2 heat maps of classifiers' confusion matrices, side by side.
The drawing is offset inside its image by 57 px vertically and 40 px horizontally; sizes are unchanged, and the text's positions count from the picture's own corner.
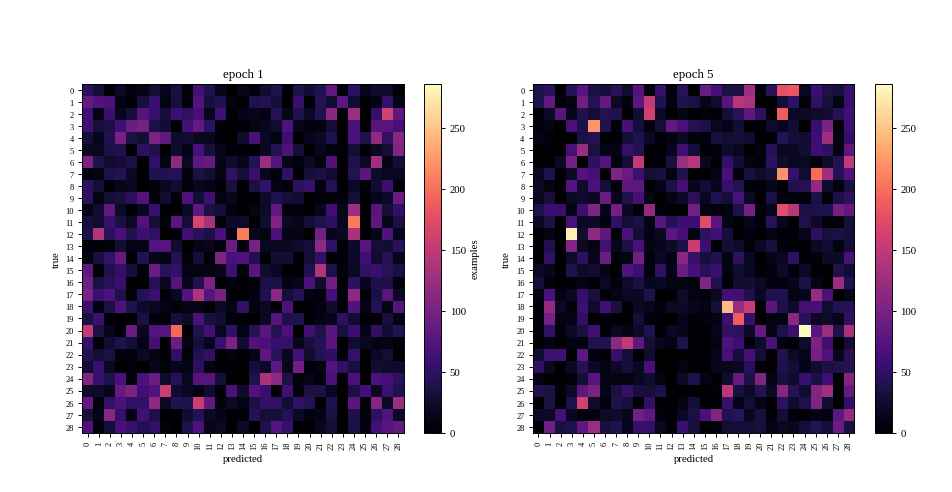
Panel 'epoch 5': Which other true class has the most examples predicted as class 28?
6
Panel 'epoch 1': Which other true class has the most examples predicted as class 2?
27
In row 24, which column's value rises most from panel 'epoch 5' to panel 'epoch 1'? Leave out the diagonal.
16
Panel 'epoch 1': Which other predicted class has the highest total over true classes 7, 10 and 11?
24
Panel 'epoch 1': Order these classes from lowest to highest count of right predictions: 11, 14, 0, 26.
0, 14, 26, 11
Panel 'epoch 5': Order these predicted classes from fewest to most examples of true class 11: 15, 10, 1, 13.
10, 1, 13, 15
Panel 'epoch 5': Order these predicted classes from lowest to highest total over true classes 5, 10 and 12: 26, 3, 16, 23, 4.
16, 26, 23, 4, 3
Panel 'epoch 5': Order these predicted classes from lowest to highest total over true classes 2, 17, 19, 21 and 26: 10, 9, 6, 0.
0, 6, 9, 10
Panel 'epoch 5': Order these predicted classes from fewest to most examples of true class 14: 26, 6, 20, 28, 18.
20, 26, 18, 28, 6
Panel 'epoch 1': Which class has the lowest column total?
23
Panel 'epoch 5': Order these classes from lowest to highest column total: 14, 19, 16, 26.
16, 14, 19, 26
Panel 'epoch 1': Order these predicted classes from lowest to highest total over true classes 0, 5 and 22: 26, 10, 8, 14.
14, 26, 8, 10
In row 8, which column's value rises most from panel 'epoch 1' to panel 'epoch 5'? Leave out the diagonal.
25
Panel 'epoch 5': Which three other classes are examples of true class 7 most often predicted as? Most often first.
22, 25, 26
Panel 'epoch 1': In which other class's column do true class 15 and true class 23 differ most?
21
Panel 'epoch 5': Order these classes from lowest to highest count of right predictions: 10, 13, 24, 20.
13, 24, 20, 10
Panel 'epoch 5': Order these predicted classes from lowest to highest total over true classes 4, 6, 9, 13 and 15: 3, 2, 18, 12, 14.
2, 12, 18, 3, 14
